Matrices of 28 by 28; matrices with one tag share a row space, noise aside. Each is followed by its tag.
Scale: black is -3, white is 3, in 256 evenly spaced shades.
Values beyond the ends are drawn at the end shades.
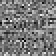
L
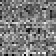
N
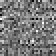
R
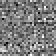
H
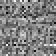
L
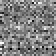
R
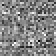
H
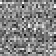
L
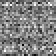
L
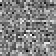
N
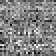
R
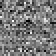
N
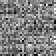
L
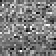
N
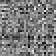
H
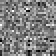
N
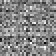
N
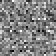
N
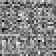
H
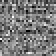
N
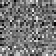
R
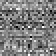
L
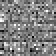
R
